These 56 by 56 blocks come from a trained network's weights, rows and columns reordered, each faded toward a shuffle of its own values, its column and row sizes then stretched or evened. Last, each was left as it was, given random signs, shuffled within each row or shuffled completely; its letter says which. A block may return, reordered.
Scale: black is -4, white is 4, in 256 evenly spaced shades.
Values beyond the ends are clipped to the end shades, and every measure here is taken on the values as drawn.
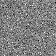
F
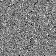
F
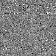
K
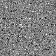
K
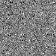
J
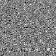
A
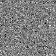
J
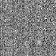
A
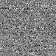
K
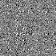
J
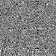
A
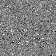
K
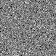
F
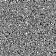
K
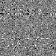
A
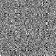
A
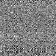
A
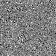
F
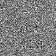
J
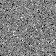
F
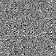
J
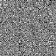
A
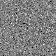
F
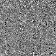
J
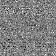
K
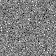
F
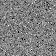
F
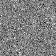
K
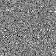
K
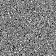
F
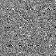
J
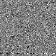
J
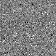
K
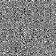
A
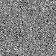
J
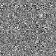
A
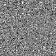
J
